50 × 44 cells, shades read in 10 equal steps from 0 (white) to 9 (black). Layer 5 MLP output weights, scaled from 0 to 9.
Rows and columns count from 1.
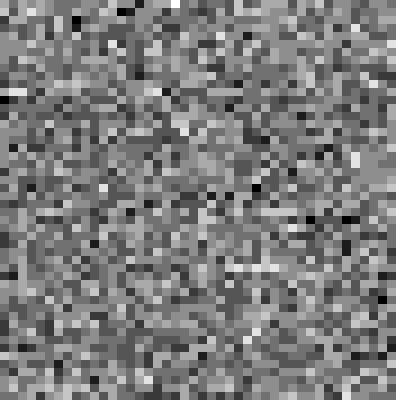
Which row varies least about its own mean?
23
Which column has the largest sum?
15
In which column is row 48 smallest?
17
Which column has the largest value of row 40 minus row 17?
42
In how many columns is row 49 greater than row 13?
9
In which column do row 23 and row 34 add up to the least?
29
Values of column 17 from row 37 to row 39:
3 4 6
